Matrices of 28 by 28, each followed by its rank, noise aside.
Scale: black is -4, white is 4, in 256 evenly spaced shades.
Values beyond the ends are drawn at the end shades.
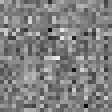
six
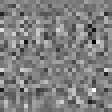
four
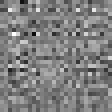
four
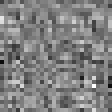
four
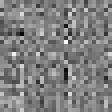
four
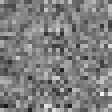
five
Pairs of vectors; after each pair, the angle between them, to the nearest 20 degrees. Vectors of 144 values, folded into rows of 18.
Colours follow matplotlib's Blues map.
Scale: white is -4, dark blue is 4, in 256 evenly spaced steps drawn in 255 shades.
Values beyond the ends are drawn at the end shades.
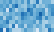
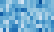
120 degrees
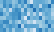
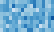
100 degrees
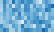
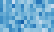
160 degrees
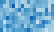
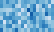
60 degrees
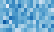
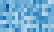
120 degrees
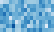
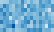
20 degrees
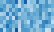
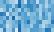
160 degrees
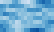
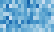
120 degrees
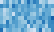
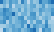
160 degrees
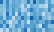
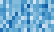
160 degrees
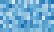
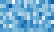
20 degrees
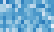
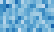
160 degrees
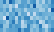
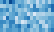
40 degrees
